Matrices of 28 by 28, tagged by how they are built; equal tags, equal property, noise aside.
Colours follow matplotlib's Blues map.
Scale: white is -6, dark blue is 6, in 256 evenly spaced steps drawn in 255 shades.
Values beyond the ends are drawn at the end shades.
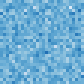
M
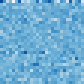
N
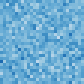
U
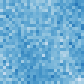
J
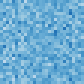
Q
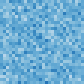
Q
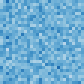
Q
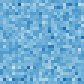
N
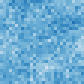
J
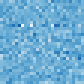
N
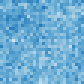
J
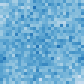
J
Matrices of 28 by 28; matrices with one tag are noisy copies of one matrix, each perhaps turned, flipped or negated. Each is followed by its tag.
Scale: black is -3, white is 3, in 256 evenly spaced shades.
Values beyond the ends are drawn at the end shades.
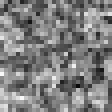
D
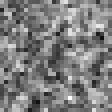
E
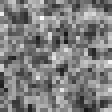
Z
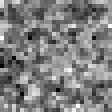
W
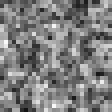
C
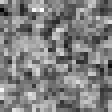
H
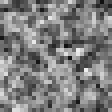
H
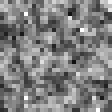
C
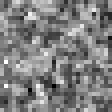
H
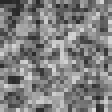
D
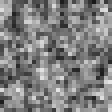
Z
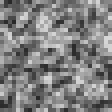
H
